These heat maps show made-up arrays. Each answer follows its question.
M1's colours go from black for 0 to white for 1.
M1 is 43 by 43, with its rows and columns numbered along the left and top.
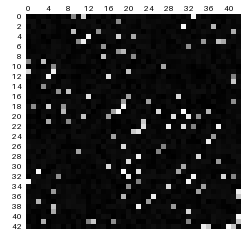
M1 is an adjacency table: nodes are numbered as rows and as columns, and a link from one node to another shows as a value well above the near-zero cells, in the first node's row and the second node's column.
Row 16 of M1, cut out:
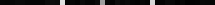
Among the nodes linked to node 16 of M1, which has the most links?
node 20
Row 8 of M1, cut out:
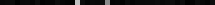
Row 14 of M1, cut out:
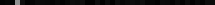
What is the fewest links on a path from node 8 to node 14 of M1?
6
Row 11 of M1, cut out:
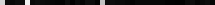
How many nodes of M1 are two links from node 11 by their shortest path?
10
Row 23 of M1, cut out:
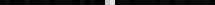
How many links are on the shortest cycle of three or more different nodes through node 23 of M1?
7
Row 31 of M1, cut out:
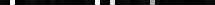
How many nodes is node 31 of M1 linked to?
4
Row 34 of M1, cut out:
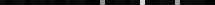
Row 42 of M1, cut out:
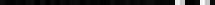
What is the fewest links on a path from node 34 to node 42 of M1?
2
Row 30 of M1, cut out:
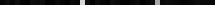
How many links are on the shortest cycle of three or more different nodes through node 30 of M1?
7
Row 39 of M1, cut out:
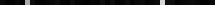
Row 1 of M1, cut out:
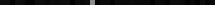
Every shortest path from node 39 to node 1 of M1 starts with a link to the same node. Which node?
node 32
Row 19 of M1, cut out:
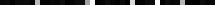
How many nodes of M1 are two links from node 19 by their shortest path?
10
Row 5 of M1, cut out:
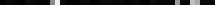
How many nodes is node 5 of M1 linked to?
5
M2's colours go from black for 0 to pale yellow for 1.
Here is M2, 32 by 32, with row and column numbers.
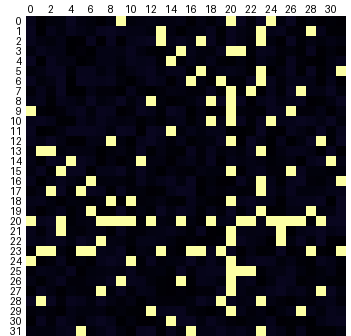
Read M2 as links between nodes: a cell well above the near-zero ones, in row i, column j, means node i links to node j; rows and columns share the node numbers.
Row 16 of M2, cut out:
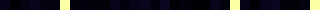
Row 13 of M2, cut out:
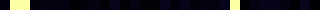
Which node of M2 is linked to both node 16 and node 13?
node 23
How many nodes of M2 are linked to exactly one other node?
3
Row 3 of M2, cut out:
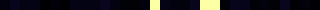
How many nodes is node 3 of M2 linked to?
3
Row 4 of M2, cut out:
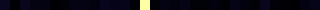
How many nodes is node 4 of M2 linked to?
1
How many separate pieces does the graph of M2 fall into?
3
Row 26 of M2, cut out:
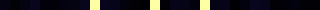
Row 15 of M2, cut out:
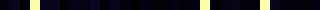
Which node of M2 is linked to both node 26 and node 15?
node 20
